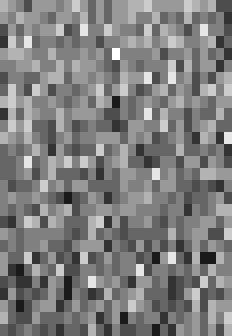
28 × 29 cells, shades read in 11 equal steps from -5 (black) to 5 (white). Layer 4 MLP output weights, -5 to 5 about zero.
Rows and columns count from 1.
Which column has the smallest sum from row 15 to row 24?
9
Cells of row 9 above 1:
5
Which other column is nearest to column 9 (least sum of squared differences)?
3
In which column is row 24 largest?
12
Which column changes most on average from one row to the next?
27
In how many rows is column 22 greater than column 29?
14
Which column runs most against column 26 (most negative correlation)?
25
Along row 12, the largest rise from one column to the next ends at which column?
29
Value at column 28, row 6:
-3
